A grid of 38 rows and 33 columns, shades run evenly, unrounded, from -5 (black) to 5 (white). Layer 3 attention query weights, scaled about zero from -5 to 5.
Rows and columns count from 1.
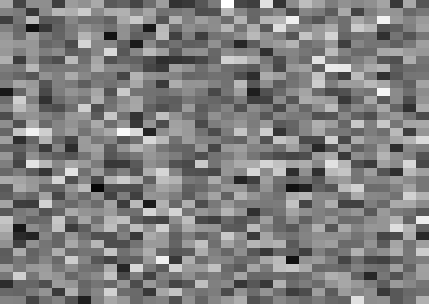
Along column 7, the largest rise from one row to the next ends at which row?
14
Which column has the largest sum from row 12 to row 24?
3
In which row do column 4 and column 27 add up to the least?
13
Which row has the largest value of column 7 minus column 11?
6
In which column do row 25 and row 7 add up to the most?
32
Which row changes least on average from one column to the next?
20
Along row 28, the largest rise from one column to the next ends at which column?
33
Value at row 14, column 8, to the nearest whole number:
-2
